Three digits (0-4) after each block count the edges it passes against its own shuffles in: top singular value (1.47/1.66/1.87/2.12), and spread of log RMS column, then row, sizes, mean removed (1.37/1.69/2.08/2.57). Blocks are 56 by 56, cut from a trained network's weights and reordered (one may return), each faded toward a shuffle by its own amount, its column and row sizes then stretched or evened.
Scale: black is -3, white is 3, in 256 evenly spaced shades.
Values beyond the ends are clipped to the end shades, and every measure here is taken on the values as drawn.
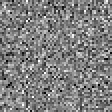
2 1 0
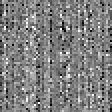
3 4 1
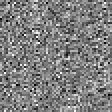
1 2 0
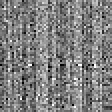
4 0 2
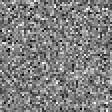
0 2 0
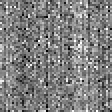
3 1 2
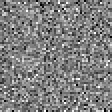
0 1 1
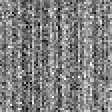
4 2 1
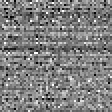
3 2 2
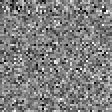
0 1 2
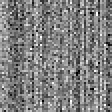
4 2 0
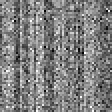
4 1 1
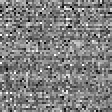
1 1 0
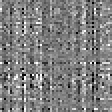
4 3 4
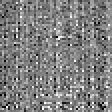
3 2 4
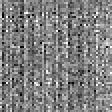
4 2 3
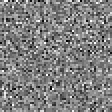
0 0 3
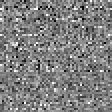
0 1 4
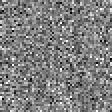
0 2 0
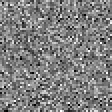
0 0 2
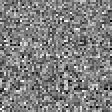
2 0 2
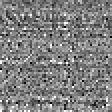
1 1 2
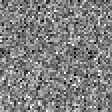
0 1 1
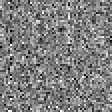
2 2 0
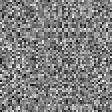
4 3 0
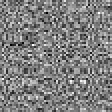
4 0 3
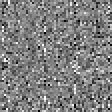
0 3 1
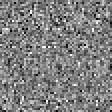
0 0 2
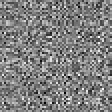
4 2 3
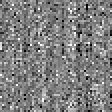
1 3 2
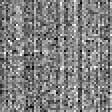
4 0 2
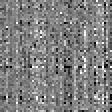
3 4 3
